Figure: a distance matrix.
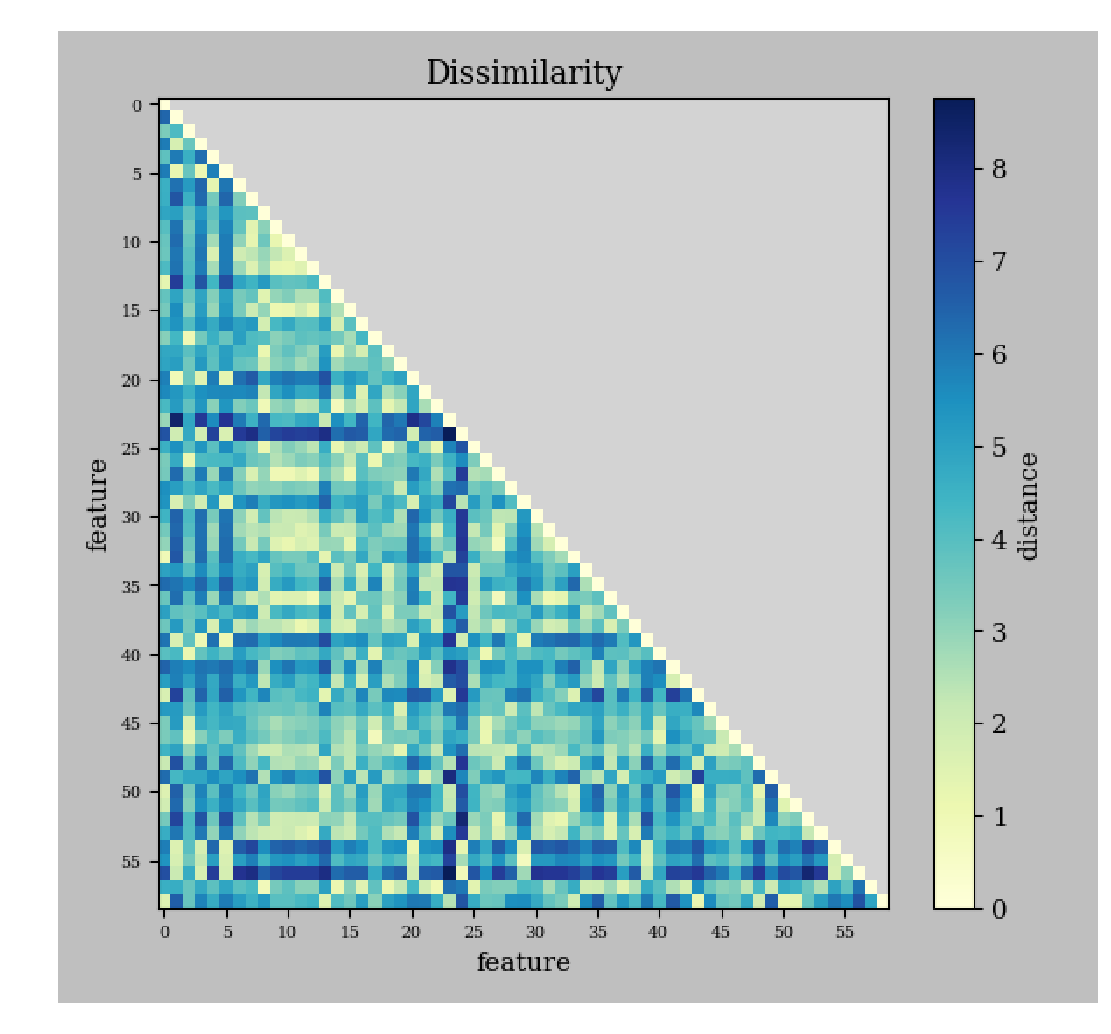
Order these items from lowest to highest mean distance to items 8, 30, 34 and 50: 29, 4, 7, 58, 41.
7, 4, 58, 41, 29
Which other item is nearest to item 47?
19
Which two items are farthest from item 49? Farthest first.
23, 43
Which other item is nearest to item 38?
11
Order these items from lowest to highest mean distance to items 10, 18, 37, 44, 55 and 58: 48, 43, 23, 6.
48, 6, 43, 23
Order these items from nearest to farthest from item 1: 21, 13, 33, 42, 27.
21, 42, 27, 33, 13
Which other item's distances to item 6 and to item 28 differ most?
4
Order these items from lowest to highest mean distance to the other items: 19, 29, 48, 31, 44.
31, 19, 48, 44, 29
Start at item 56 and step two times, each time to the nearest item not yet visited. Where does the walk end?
54
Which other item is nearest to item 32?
27
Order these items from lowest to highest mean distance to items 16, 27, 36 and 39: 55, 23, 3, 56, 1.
55, 3, 1, 23, 56
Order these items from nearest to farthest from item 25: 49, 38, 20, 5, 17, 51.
38, 49, 17, 51, 20, 5
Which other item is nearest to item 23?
43
